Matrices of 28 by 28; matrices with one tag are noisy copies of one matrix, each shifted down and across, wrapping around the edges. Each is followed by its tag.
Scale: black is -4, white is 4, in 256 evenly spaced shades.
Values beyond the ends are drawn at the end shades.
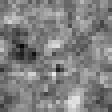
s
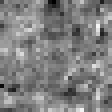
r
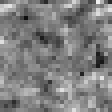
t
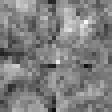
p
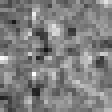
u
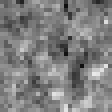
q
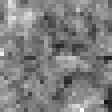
p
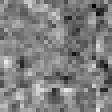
u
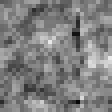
p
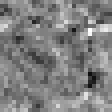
t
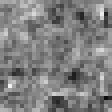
r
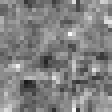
r
